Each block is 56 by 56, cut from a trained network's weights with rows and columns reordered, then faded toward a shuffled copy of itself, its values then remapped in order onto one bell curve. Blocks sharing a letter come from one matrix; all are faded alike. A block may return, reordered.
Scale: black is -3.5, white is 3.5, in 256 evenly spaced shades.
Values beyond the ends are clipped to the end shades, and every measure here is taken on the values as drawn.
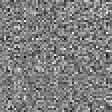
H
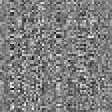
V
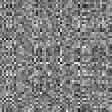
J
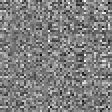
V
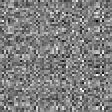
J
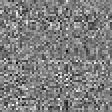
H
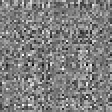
V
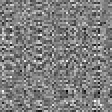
J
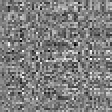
V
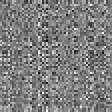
J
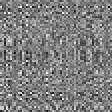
V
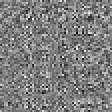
H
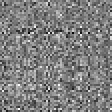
V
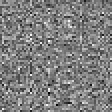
H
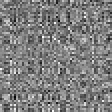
J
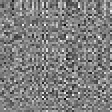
J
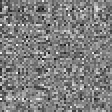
H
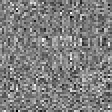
H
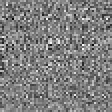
H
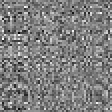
V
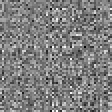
V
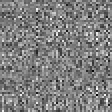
H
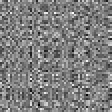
J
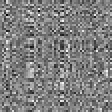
J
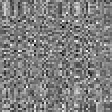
J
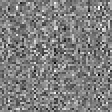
H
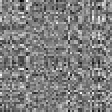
J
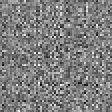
V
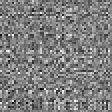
V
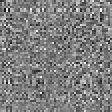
H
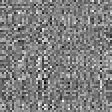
J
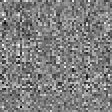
H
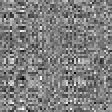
J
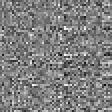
H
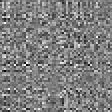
V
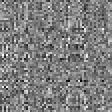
V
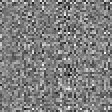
V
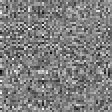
H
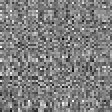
J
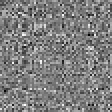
H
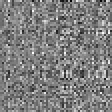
V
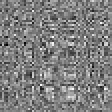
V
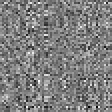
V
